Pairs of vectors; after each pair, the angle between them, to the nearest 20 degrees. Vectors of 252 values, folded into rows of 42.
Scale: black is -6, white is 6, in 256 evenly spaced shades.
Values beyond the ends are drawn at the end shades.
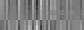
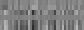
100 degrees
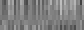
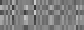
100 degrees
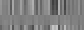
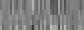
40 degrees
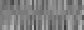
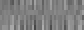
20 degrees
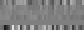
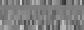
100 degrees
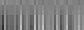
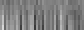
160 degrees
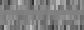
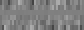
20 degrees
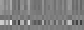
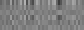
100 degrees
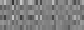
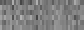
140 degrees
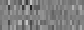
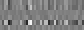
100 degrees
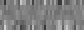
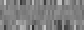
160 degrees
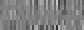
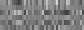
60 degrees
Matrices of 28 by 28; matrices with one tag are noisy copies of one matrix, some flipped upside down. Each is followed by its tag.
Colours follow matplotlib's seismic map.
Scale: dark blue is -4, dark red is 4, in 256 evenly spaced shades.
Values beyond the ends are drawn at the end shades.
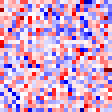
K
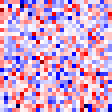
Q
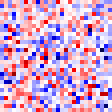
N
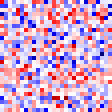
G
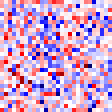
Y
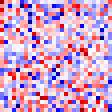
Q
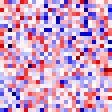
K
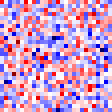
N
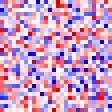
G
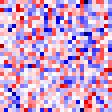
K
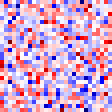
K
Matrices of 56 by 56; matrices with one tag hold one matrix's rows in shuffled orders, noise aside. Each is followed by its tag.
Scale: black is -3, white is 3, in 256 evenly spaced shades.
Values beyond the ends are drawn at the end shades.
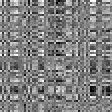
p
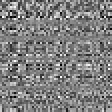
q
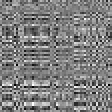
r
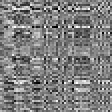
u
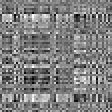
r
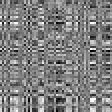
p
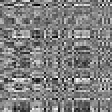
u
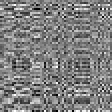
u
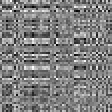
r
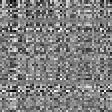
q
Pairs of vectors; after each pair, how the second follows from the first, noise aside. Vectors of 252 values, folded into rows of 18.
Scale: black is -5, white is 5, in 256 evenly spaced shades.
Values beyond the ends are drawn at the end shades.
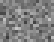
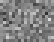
sign-scrambled.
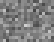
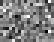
reversed, scaled up.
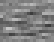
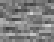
negated.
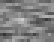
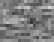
reversed, negated.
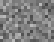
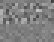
wrapped around, partly zeroed.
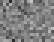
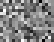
reversed, scaled up.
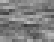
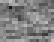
wrapped around.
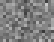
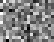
reversed, scaled up.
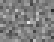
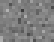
wrapped around, partly zeroed.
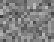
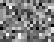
reversed, scaled up.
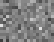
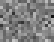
reversed, negated.
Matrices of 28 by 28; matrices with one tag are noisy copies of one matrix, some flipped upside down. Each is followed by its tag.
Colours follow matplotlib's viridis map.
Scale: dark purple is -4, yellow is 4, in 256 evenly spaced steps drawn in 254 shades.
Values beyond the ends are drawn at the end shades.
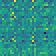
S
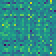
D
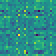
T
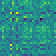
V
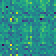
V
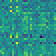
V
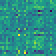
T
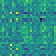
V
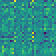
S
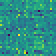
T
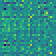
D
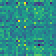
T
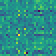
T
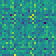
S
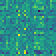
T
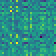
V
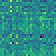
V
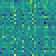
S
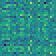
D
